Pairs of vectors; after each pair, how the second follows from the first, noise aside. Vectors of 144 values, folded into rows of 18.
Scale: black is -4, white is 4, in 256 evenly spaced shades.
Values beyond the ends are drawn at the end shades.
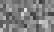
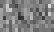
reversed, partly zeroed.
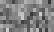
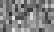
reversed.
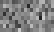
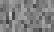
reversed, shrunk.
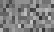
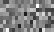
negated.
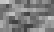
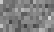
partly zeroed.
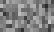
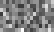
negated.
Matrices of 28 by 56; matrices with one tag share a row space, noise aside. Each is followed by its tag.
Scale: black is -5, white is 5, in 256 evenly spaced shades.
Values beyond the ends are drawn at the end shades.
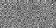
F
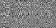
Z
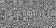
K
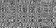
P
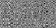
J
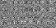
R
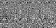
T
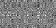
F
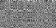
K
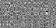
J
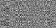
Z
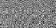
T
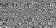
T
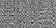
P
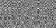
F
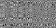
K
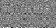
J
